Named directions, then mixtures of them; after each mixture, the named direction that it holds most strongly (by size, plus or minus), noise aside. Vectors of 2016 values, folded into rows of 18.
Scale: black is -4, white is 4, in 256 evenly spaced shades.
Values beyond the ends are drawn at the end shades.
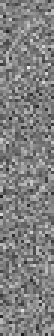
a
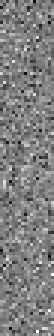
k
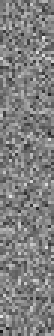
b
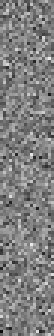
b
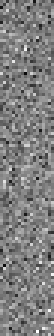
k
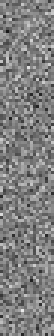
a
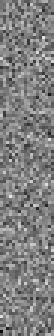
b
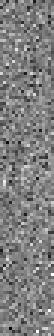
k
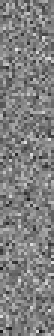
b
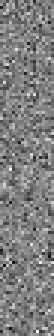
k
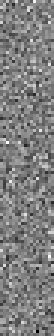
k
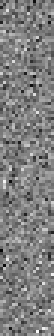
k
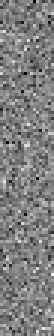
k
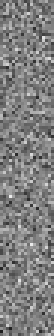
b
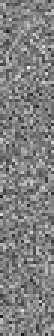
a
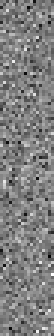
k
